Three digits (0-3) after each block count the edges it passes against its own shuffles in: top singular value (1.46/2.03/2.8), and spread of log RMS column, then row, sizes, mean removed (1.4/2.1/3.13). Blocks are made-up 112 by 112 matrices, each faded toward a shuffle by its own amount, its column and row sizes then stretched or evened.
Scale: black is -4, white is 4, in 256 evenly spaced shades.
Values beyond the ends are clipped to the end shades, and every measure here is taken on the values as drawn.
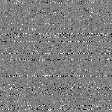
2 1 3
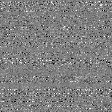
0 0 3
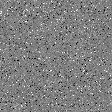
0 0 1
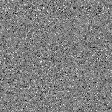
1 0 1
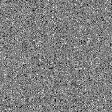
1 1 1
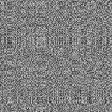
3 0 2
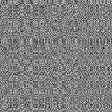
3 0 2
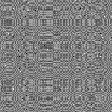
3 0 1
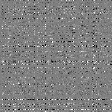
1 2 3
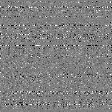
1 1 3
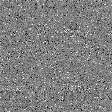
1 0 1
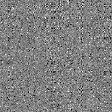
2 2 1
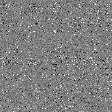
0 1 2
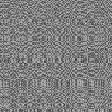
3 0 1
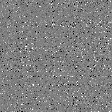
0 1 2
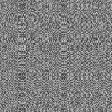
3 2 1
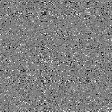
2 1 2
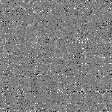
1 1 2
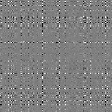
3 3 3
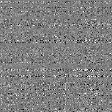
0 2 3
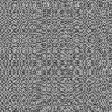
3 2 0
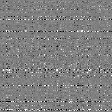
2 2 3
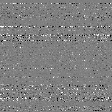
1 1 3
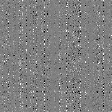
1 3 1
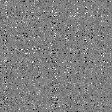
0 2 2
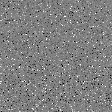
0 0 1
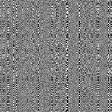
3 3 0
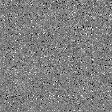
0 1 2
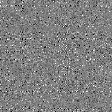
2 1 2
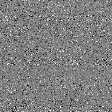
1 0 2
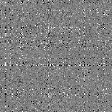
2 2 2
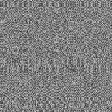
3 0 1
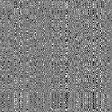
3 3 0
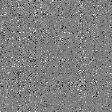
0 2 2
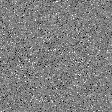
0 0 1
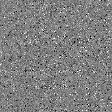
1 1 1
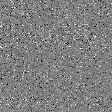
0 0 2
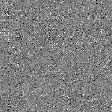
1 1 1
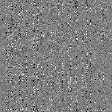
0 3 1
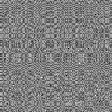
3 2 0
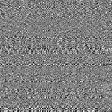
3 0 3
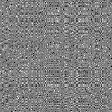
3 2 1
